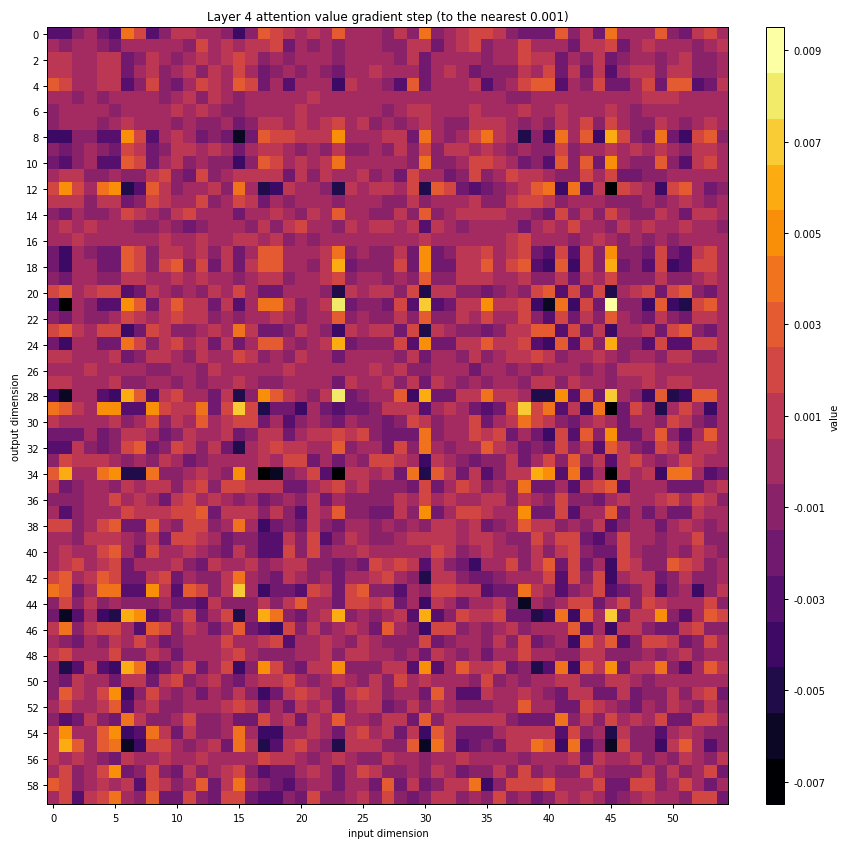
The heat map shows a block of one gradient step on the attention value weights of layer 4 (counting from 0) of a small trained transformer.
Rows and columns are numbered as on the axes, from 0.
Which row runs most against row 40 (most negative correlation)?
1
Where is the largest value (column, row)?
45, 21
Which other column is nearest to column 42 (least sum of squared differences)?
31
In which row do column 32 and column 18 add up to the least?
34
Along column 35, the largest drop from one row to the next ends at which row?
29
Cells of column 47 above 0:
15
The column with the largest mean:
38
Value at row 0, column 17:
0.003
